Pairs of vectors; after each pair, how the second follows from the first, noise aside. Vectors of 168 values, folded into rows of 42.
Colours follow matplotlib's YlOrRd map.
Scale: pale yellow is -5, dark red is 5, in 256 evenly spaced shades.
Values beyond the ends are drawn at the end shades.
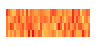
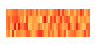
wrapped around.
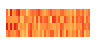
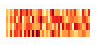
wrapped around, scaled up.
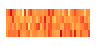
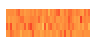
wrapped around, shrunk.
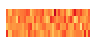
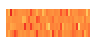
reversed, partly zeroed.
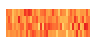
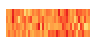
negated.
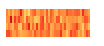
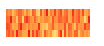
wrapped around.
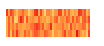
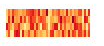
wrapped around, scaled up.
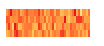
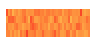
wrapped around, shrunk.
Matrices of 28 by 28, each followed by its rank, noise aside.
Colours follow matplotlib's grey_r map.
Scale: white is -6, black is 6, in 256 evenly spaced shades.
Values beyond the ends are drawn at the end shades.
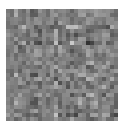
four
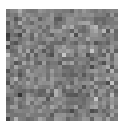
eight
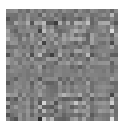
three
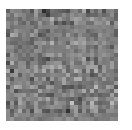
six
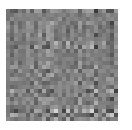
three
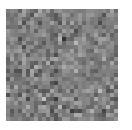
eight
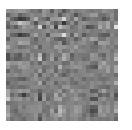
three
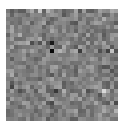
six
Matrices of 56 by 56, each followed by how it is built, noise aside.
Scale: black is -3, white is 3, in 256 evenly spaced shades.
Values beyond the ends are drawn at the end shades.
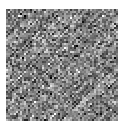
Hankel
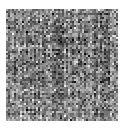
blocks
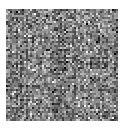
blocks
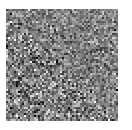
lower triangular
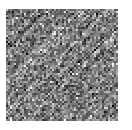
Hankel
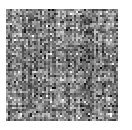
blocks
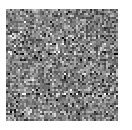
uneven rows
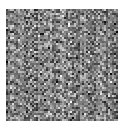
repeating rows
